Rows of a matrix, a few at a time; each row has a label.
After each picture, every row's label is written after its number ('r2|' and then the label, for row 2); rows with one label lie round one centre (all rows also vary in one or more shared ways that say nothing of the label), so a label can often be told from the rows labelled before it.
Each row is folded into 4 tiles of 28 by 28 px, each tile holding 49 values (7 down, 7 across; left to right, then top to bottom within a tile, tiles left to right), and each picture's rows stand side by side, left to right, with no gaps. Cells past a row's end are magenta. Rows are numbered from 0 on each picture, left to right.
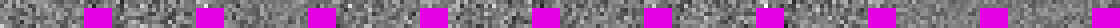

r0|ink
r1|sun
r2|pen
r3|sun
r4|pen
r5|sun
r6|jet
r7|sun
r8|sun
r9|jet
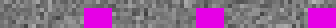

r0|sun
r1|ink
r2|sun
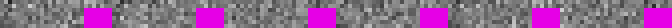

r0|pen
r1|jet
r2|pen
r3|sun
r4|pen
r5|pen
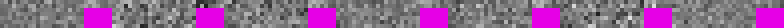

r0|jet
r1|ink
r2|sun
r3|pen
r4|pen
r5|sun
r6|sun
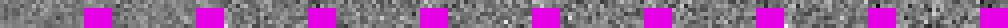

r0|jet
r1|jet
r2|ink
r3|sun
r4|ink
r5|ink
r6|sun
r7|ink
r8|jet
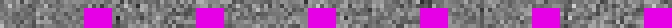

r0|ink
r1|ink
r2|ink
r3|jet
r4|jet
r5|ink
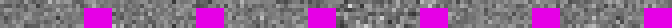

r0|jet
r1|jet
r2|sun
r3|ink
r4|ink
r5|jet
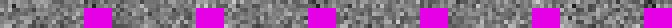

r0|jet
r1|pen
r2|sun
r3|jet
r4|pen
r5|sun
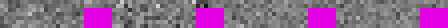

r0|pen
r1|ink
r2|sun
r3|sun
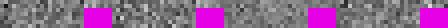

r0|sun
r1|ink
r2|jet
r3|jet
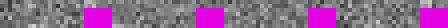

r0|ink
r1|jet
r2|pen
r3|ink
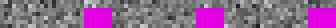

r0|sun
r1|sun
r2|ink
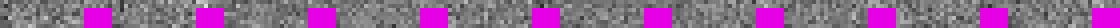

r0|sun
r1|pen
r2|ink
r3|pen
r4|sun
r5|pen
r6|jet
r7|pen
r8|pen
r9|pen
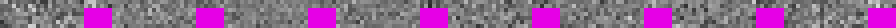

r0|sun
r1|jet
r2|jet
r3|sun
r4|pen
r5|sun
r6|jet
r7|pen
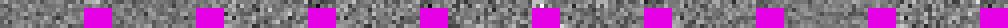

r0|sun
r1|pen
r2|jet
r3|pen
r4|pen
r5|jet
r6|pen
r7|ink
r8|pen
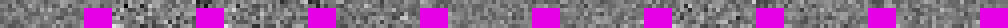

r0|ink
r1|jet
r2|sun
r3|sun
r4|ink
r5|sun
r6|jet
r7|ink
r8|ink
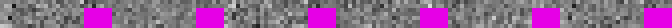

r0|pen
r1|ink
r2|sun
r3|jet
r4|ink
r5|pen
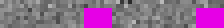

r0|sun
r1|jet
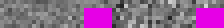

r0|pen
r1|jet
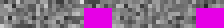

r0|pen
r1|ink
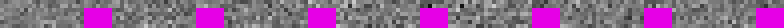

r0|ink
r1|ink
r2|ink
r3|sun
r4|jet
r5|ink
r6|sun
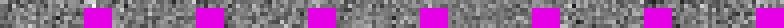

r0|jet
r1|pen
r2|sun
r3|jet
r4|ink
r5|sun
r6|pen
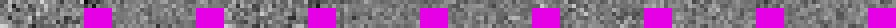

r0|jet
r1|jet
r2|ink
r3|ink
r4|jet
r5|pen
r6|ink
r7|jet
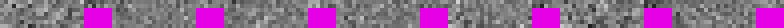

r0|ink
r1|jet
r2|pen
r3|pen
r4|sun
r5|jet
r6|pen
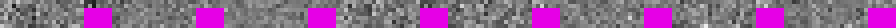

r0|sun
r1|jet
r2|pen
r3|jet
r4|sun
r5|sun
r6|pen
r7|pen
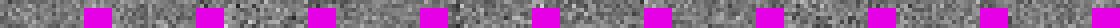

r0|pen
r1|ink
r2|ink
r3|jet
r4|sun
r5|ink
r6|sun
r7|jet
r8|sun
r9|pen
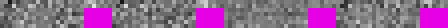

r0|jet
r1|pen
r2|ink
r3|jet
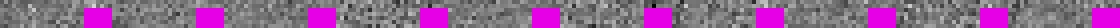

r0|pen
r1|ink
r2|sun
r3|pen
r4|sun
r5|sun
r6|jet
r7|pen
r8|ink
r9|jet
